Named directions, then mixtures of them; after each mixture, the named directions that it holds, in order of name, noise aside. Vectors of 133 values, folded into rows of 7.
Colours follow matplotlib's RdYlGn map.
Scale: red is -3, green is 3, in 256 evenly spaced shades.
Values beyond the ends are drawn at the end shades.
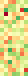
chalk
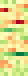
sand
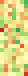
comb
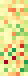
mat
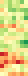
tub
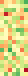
chalk, comb.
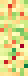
comb, mat.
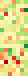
chalk, mat, tub.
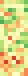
chalk, comb, tub.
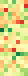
comb, sand.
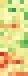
tub.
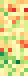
chalk, tub.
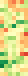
sand, tub.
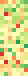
chalk, comb, tub.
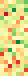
chalk, comb, tub.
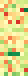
chalk, sand.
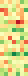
chalk, comb, sand.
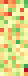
chalk, comb.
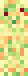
chalk.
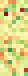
chalk.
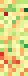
chalk, tub.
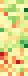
chalk, tub.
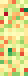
chalk.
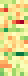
sand.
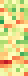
comb, sand, tub.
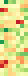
sand, tub.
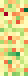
chalk, sand.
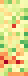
mat, tub.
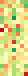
comb.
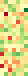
chalk, sand, tub.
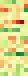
sand.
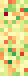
chalk.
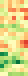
tub.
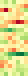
sand.
